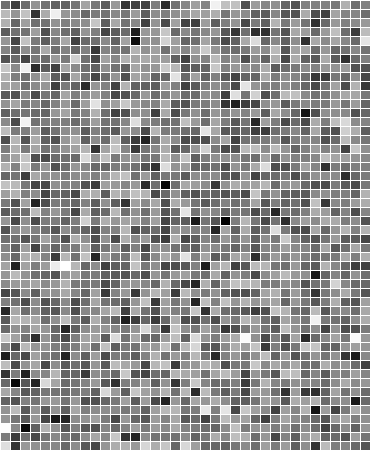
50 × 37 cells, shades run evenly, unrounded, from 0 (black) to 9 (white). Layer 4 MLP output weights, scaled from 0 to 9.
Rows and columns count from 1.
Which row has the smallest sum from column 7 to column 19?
1
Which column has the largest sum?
34
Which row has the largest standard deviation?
30
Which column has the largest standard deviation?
17
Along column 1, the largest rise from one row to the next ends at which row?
41
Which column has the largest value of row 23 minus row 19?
16
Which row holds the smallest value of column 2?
43
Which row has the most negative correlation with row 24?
10
